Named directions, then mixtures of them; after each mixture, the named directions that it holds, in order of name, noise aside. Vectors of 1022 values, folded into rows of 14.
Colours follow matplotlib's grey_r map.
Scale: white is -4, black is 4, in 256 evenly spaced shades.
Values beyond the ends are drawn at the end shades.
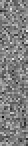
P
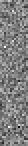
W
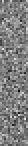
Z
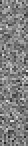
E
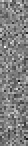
E, P, W.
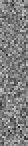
W.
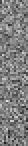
E, Z.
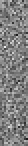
P, W.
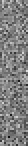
E, P.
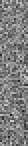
E, P.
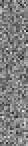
E, P.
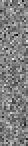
P, W.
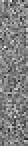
P, W, Z.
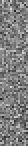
E, P, Z.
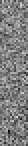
E, Z.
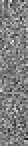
P, W, Z.
